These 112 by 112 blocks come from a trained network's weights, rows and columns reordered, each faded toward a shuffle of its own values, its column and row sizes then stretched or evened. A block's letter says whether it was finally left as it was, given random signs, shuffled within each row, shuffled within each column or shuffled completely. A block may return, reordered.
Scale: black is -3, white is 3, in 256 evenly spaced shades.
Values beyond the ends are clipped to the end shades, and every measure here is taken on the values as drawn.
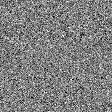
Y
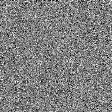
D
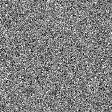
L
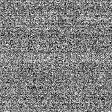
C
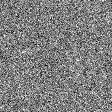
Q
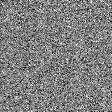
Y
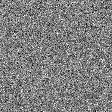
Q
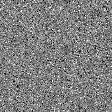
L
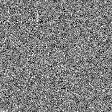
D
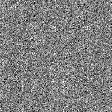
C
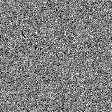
D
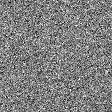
Q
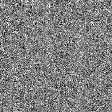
C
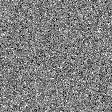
Q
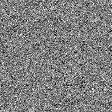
D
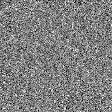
C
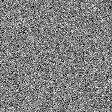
Y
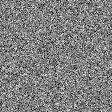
Y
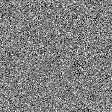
D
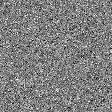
Y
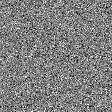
Y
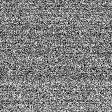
Y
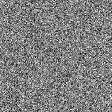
C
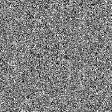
C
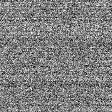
C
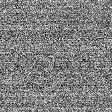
Y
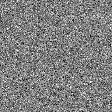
L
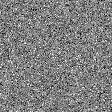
Q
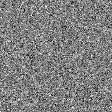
Y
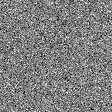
Q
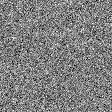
Q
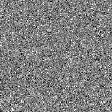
C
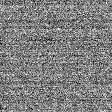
Y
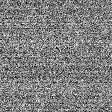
Y
